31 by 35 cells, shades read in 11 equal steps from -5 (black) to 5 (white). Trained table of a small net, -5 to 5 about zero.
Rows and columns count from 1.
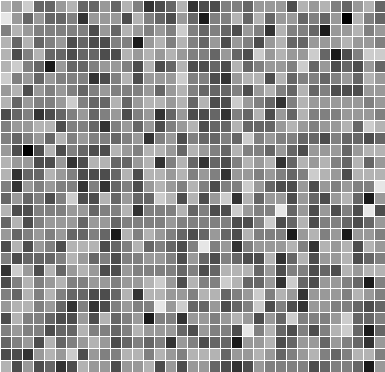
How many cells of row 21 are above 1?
10
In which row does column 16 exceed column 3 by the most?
13
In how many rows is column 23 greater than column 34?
13
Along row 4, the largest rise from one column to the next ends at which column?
14
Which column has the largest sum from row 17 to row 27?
15
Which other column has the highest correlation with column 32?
8
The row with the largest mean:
30
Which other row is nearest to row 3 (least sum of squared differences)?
7
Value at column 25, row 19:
3
